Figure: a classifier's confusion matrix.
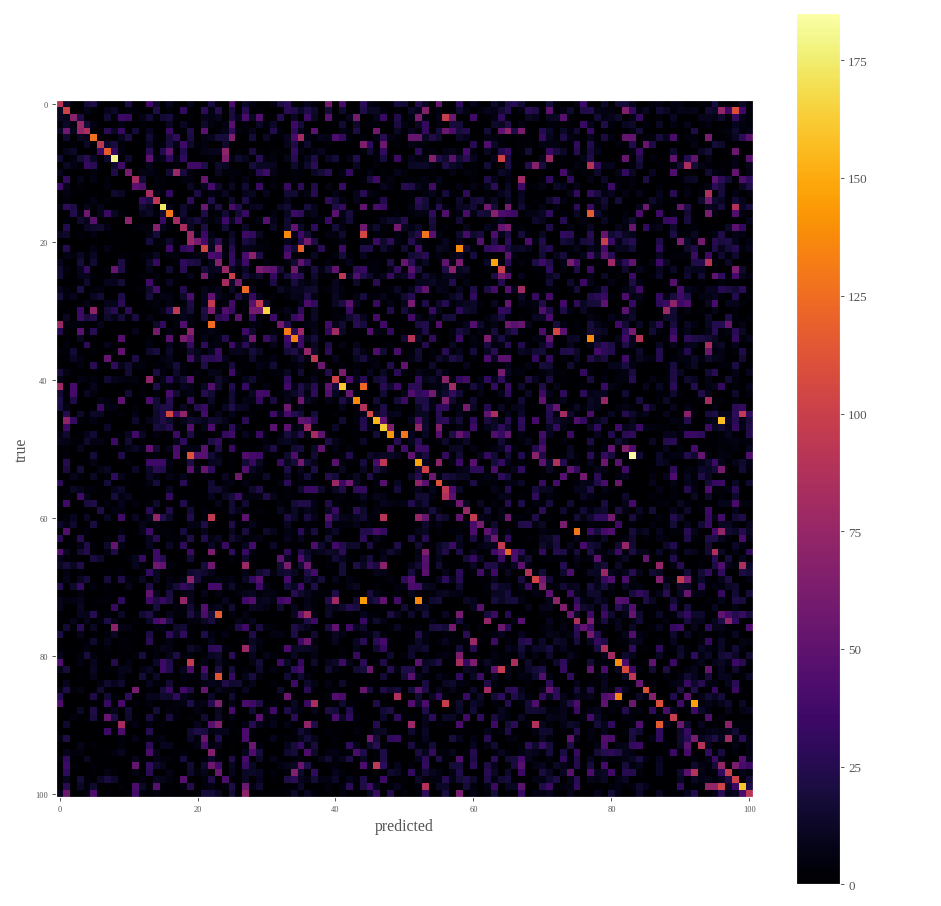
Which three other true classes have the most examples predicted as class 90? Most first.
69, 20, 15
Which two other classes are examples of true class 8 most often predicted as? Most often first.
64, 71
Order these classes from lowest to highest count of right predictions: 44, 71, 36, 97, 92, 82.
71, 92, 36, 44, 97, 82
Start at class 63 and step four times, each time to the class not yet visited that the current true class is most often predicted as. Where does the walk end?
1
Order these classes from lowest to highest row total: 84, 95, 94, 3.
84, 3, 95, 94
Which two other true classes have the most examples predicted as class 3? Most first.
4, 33
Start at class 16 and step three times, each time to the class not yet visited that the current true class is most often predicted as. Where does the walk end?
23
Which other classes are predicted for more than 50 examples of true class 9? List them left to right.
69, 77, 91
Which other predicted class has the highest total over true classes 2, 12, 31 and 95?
56
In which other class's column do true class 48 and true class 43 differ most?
50
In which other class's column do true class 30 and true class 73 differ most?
17
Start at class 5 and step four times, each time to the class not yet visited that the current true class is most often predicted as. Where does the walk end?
28
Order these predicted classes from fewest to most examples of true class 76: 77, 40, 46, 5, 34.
46, 5, 34, 77, 40
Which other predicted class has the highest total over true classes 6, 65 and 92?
95
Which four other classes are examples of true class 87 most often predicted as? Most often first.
92, 56, 37, 23
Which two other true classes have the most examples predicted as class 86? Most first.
81, 88
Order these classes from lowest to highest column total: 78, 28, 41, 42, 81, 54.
42, 54, 78, 81, 41, 28
